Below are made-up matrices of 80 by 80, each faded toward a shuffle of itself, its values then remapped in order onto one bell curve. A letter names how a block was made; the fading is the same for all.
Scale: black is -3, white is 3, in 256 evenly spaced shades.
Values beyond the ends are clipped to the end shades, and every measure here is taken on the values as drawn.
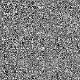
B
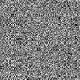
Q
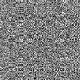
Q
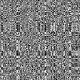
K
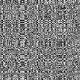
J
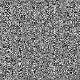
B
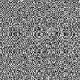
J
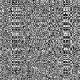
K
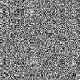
Q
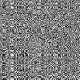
J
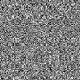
Q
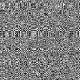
J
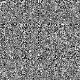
B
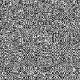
Q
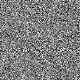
B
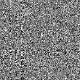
B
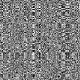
K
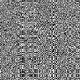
K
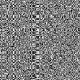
K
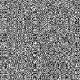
Q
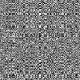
J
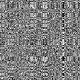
K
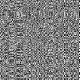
K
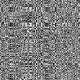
K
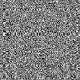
Q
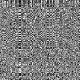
K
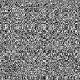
Q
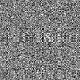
Q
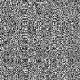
Q
